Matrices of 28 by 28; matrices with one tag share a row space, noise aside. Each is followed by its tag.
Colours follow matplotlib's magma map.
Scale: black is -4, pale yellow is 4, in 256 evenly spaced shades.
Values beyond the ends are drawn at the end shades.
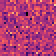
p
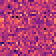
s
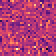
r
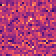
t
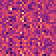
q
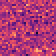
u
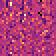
q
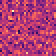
t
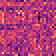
s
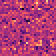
u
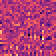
r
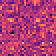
t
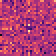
r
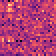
s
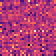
r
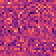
s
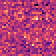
u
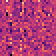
q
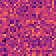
p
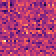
p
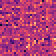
r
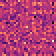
p
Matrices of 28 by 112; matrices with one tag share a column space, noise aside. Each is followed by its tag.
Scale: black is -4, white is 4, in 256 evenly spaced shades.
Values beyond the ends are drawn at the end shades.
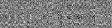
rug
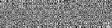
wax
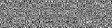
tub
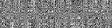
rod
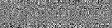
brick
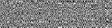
tub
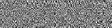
tub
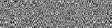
tub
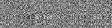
rug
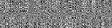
rod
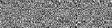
tub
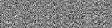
rug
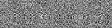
rug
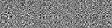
rug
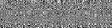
brick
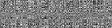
rod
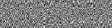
tub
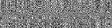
rod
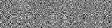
rug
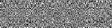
tub
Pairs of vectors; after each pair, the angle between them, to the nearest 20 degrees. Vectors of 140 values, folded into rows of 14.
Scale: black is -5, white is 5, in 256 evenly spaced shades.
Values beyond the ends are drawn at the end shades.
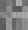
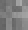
20 degrees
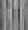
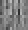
40 degrees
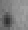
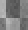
120 degrees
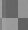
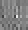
100 degrees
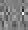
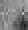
60 degrees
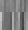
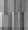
40 degrees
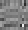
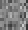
60 degrees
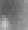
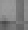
140 degrees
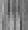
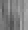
140 degrees
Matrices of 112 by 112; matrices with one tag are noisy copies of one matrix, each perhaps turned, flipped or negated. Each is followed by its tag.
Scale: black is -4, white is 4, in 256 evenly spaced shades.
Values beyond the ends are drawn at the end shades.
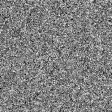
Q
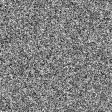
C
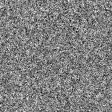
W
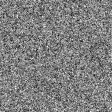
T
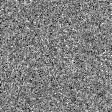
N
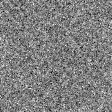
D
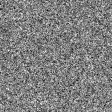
W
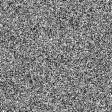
N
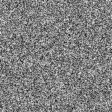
C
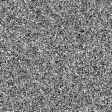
N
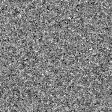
W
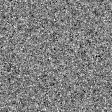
W
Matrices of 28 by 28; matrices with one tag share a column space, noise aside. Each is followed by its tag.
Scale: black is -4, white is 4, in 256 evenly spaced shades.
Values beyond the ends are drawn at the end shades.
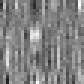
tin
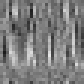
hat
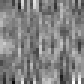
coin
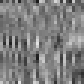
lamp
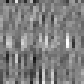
lamp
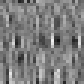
lamp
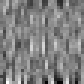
coin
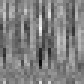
hat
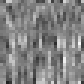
lamp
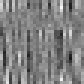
tin
